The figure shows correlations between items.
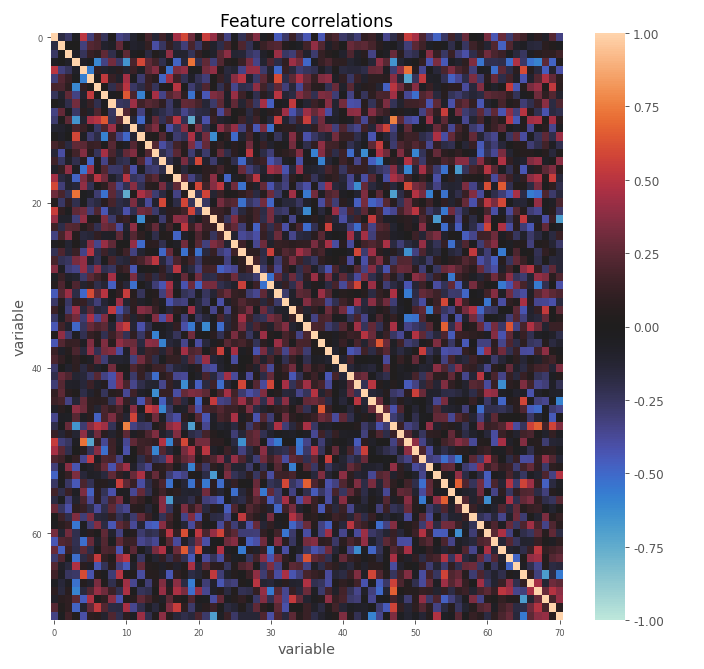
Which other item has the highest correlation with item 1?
36
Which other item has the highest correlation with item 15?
20
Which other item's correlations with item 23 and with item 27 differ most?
60
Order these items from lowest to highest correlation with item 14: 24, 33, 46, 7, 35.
24, 35, 33, 46, 7
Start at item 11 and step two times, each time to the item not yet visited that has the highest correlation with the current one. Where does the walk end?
25
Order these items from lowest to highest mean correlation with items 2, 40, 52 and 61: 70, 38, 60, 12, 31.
12, 38, 60, 70, 31
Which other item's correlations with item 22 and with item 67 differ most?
70
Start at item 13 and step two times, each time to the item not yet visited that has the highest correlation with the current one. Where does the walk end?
37
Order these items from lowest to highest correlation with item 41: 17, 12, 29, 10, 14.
14, 17, 29, 10, 12
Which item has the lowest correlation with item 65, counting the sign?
68
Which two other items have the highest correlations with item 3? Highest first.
19, 12
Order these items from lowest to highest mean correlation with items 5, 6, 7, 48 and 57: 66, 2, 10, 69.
2, 66, 69, 10
